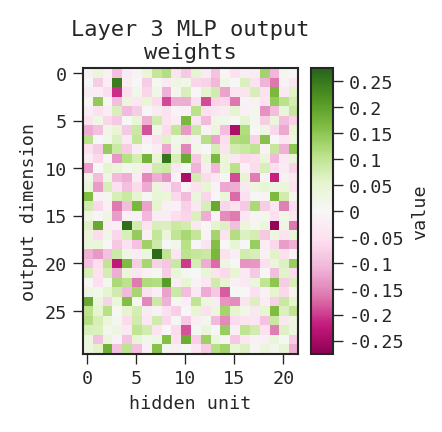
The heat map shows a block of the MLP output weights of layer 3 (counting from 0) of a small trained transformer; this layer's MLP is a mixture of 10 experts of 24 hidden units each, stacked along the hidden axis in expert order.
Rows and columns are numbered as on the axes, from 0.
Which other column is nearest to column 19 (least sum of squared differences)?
21
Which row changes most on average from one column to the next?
20
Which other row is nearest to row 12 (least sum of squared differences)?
15
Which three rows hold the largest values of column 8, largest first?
9, 22, 28
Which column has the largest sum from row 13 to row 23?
7
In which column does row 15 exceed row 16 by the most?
19
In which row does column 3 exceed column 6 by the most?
1
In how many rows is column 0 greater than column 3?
22
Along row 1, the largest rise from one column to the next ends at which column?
3
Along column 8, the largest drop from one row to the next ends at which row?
23
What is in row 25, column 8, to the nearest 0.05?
-0.05
